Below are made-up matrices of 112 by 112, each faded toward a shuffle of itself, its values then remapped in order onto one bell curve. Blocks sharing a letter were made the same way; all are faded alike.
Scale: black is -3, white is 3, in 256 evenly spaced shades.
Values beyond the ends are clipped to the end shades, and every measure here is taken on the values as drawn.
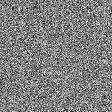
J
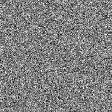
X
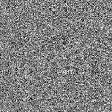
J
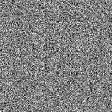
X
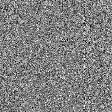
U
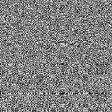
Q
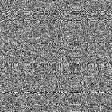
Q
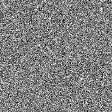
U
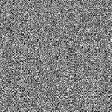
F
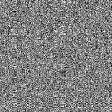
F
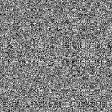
Q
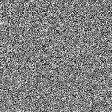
X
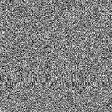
F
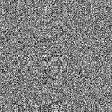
F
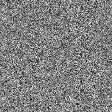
U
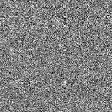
J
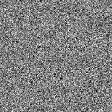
X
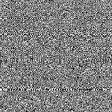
Q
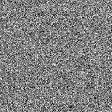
X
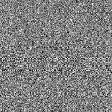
Q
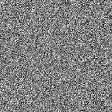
J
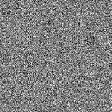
F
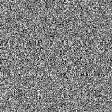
X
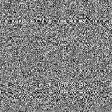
Q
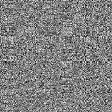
F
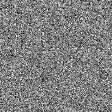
U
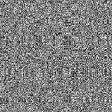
F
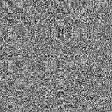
F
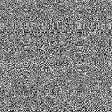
Q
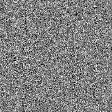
U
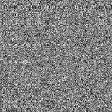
F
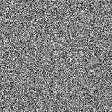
J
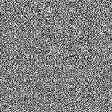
F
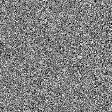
U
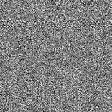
X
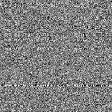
Q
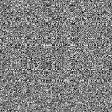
Q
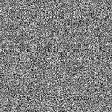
J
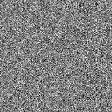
J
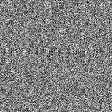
X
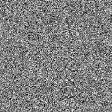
J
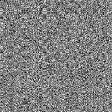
F
